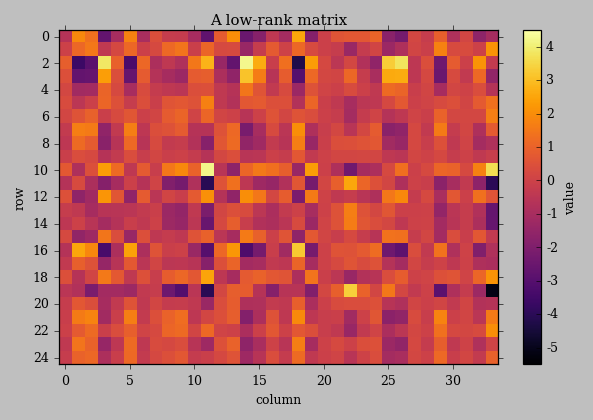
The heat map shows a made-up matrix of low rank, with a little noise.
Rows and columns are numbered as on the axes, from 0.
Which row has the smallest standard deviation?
9
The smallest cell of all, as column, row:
33, 19
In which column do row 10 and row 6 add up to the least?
22
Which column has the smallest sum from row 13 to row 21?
11
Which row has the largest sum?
10
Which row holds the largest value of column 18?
16
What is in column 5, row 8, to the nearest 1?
1
